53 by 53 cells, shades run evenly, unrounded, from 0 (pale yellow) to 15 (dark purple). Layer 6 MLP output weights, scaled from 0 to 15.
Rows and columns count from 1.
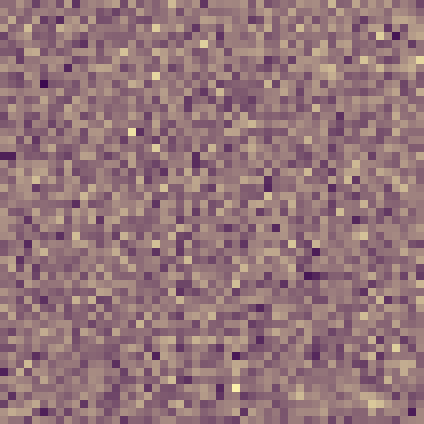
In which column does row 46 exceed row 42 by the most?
15
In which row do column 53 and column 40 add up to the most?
35
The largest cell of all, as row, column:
11, 6
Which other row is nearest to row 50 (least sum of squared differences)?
2
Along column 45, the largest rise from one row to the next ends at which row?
23
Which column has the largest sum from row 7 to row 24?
19
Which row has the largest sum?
45
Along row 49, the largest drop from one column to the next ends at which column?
30
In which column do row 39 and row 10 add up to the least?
20
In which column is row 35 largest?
39
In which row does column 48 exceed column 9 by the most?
43
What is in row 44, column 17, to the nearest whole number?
5
